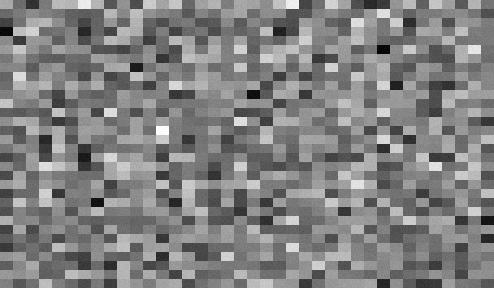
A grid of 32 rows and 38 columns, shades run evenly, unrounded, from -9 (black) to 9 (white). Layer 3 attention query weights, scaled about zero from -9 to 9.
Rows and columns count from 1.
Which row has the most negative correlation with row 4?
1
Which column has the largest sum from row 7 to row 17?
30
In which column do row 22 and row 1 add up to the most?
23
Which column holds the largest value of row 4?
3
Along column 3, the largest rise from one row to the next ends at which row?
2
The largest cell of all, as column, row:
13, 15
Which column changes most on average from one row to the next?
9
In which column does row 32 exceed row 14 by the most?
21
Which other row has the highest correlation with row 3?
4
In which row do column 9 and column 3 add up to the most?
18
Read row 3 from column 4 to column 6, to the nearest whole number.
4 1 -2
